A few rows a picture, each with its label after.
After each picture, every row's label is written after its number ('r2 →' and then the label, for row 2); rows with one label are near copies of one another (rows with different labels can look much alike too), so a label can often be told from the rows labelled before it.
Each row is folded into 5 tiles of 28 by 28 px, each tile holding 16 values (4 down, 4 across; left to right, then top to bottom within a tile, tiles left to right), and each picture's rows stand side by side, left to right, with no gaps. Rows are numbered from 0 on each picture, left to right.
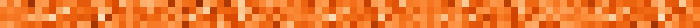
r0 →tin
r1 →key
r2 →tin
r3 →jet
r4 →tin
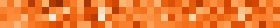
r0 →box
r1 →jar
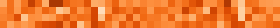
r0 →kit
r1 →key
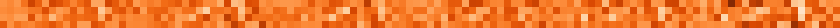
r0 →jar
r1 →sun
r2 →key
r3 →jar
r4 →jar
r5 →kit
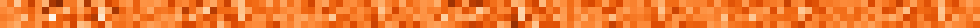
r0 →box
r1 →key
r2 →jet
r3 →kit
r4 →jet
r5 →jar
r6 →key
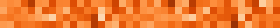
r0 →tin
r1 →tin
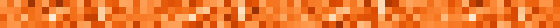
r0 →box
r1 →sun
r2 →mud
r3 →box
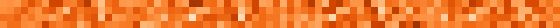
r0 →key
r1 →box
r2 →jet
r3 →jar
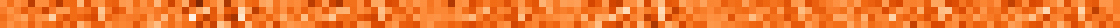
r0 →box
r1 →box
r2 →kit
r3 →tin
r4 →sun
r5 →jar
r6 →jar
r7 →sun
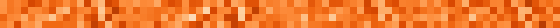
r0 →sun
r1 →sun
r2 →jar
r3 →jar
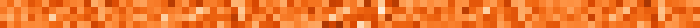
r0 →jar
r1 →kit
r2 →mud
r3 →key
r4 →key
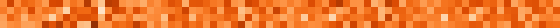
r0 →mud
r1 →jar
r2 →jar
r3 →jar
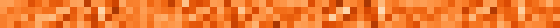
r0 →sun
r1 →jet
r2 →key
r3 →key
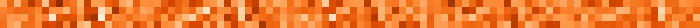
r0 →box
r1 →sun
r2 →jet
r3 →jet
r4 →kit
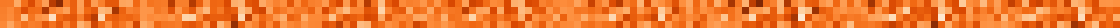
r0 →box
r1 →tin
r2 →mud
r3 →jar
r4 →box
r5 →box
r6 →tin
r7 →kit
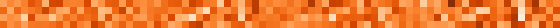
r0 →jar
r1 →sun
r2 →box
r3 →kit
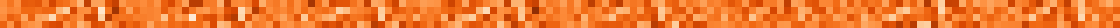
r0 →sun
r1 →box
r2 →kit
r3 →sun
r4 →kit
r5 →jar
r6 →mud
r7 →key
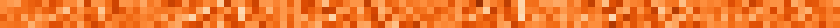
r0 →sun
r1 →sun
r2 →jet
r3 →key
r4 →jet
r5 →jar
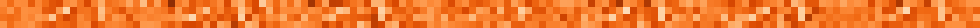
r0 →key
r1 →tin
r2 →kit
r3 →jar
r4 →key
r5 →sun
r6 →key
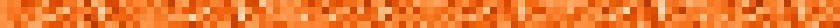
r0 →sun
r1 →tin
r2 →jar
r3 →key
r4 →key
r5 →jet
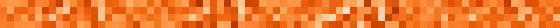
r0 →key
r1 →mud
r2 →sun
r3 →jar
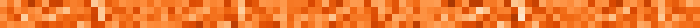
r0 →kit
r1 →mud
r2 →jet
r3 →kit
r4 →key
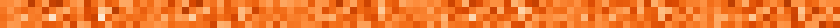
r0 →box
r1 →box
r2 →key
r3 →jar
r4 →jar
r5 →jet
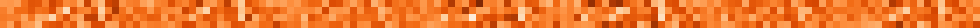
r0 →sun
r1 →key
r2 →jar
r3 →box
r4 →kit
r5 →jar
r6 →mud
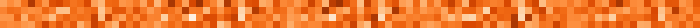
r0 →kit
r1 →box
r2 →box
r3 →tin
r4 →box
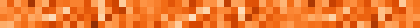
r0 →tin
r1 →sun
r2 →tin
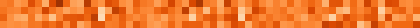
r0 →box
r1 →box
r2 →mud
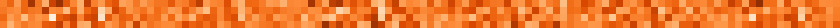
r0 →box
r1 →key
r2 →kit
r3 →jet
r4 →jet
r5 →box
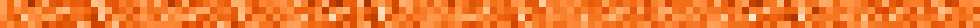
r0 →kit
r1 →kit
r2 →box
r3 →tin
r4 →jar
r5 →box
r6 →jar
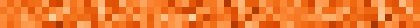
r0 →mud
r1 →jet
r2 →tin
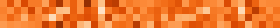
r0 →mud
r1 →sun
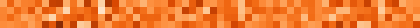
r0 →mud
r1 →key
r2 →mud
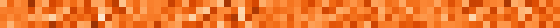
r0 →tin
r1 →sun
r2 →jet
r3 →jar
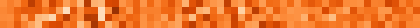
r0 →sun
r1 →jet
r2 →jar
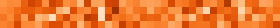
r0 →sun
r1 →key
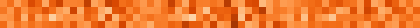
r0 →jar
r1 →tin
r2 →jar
